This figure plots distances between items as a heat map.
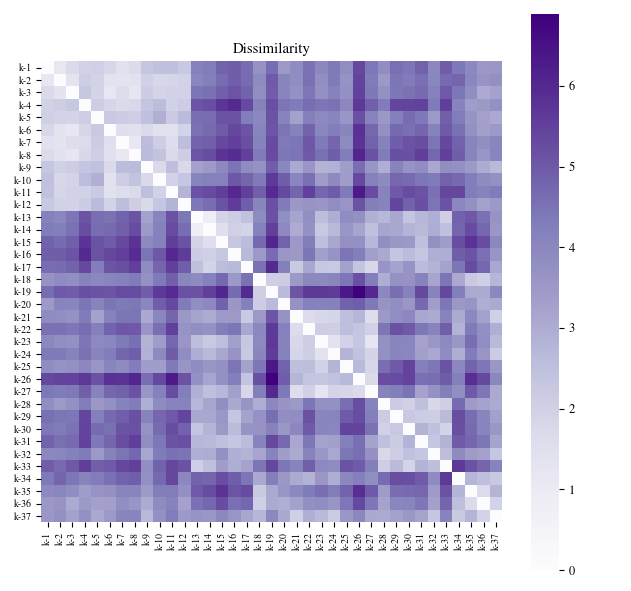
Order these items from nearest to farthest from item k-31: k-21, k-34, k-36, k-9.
k-21, k-9, k-36, k-34
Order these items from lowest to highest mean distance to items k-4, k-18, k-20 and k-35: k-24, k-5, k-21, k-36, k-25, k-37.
k-36, k-37, k-5, k-21, k-24, k-25
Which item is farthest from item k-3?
k-26
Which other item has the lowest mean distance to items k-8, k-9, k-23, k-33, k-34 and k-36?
k-37
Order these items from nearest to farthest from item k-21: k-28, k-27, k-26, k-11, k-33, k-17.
k-27, k-17, k-26, k-28, k-33, k-11
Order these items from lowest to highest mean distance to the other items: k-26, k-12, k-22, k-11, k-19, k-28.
k-28, k-12, k-22, k-11, k-26, k-19
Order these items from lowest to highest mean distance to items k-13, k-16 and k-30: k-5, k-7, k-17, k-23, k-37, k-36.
k-17, k-23, k-37, k-36, k-5, k-7
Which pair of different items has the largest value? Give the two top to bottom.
k-19, k-26
